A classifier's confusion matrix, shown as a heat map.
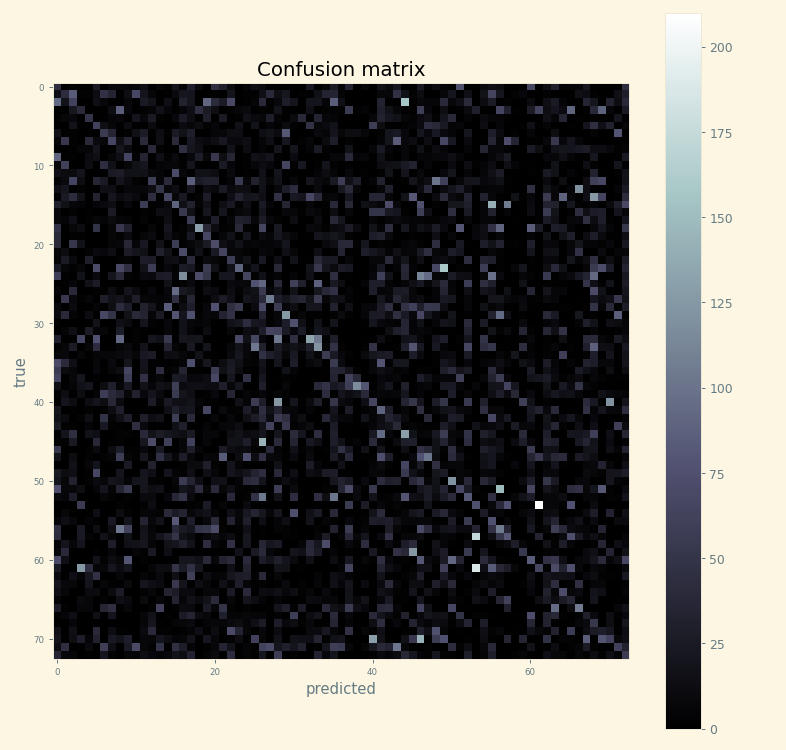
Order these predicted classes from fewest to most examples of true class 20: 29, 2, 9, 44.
44, 29, 9, 2
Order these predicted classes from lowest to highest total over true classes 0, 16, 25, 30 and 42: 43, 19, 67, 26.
19, 43, 67, 26
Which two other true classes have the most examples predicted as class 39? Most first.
38, 58
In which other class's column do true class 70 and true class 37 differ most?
40
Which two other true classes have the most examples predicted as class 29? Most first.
6, 10
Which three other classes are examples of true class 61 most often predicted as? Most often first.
53, 3, 55
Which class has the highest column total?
26
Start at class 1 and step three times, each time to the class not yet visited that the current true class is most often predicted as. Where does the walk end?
41
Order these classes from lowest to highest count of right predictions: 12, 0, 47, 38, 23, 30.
0, 12, 30, 23, 47, 38
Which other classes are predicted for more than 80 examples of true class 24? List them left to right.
16, 46, 47, 55, 68
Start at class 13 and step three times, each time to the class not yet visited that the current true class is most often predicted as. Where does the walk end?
15
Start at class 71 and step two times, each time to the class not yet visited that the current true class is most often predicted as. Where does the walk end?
27
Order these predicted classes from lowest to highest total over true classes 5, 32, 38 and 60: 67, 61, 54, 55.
61, 55, 67, 54
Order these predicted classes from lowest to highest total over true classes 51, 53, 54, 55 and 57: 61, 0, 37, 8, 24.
8, 24, 0, 37, 61
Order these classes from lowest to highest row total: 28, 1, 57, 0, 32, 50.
0, 1, 57, 50, 28, 32
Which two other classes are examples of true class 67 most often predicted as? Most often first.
60, 30
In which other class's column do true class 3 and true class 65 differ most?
69
